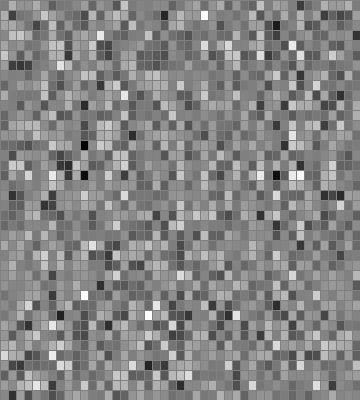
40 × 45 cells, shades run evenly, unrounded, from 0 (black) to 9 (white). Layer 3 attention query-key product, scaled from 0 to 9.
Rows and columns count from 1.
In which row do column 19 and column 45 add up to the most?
32
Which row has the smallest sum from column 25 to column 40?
3
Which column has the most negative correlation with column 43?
6
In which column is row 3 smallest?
35
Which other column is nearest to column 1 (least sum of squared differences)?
12
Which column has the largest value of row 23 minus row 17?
38
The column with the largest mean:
26
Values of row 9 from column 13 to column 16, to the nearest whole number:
2 6 7 3
